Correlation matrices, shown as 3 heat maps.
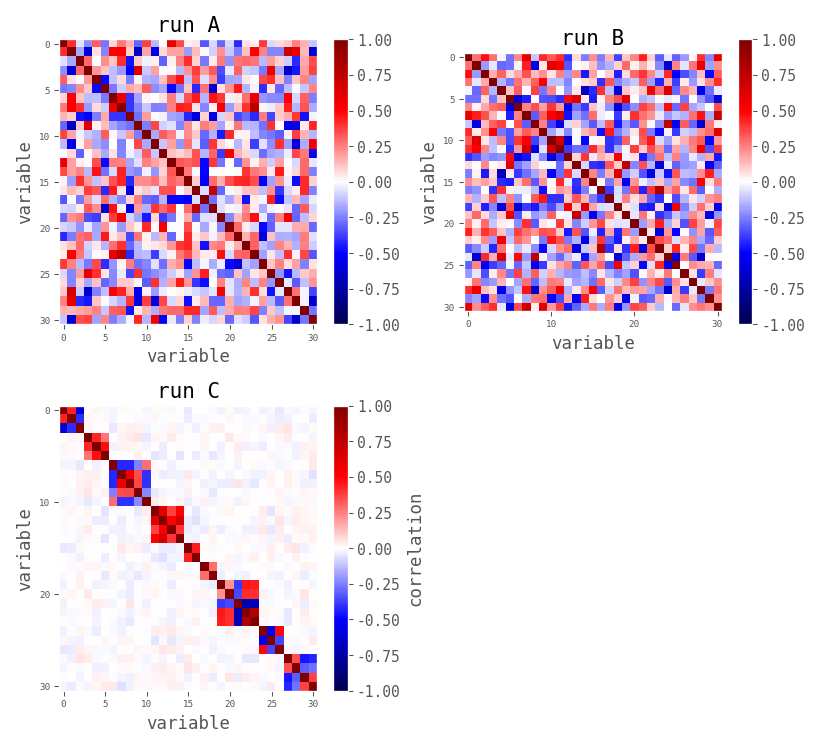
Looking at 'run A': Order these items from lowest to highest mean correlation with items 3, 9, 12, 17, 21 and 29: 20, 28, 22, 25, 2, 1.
1, 28, 22, 2, 20, 25
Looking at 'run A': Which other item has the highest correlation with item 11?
30
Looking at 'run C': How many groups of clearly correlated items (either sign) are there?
9
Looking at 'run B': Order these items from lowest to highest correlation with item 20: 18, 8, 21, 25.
8, 21, 18, 25
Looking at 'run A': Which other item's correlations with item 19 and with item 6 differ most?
16
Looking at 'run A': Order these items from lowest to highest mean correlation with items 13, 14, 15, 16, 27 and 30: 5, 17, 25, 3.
17, 5, 25, 3
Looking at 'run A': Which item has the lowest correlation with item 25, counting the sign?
27
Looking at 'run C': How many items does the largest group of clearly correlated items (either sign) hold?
5
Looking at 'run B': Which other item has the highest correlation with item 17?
9
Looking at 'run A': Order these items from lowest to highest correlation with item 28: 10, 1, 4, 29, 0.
29, 4, 0, 10, 1
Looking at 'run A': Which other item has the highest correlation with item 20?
12
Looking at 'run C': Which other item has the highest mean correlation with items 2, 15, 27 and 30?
16
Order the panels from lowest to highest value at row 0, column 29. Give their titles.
run B, run C, run A
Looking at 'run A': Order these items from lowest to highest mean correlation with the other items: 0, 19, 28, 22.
28, 19, 0, 22
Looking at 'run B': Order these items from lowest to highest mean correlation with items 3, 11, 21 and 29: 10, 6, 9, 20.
20, 10, 6, 9
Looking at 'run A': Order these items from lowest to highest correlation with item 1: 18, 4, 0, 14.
18, 4, 14, 0
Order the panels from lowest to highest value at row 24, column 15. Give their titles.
run A, run B, run C
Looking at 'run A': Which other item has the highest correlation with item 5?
21
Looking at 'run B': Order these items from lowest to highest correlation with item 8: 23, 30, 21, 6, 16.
23, 16, 30, 21, 6
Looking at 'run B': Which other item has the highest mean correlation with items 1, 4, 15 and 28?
11
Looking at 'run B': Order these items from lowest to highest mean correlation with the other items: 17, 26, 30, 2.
26, 17, 2, 30
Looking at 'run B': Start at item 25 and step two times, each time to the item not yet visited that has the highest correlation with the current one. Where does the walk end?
14
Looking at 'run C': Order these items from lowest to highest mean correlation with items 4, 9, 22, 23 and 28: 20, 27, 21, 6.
21, 6, 27, 20
